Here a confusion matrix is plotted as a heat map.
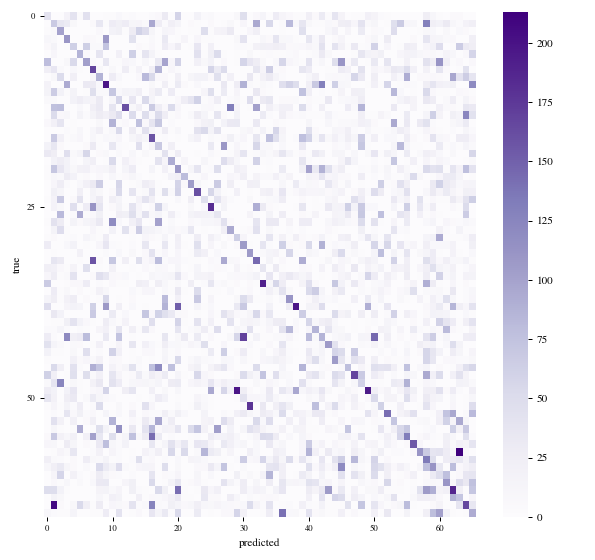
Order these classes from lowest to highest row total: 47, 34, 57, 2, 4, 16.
2, 34, 4, 16, 57, 47
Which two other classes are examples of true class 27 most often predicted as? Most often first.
10, 17
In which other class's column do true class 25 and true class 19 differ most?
7
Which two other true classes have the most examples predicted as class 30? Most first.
42, 9
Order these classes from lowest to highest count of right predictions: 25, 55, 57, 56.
57, 55, 56, 25
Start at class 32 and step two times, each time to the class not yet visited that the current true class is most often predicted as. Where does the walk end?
17
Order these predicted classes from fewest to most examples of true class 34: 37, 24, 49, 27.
27, 24, 37, 49
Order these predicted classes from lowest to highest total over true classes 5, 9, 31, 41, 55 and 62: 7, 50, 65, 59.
50, 7, 59, 65
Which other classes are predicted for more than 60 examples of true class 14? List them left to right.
10, 17, 53
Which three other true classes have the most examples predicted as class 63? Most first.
57, 53, 4
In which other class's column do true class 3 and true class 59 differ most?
45
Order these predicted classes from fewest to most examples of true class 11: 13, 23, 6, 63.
63, 6, 13, 23
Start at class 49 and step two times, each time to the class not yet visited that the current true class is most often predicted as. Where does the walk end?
60
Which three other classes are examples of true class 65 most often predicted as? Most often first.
36, 60, 59
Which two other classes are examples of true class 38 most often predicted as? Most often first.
20, 9
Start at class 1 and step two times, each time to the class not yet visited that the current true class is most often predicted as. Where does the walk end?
47
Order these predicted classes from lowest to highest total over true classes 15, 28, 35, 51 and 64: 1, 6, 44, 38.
38, 6, 44, 1
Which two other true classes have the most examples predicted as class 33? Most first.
35, 47
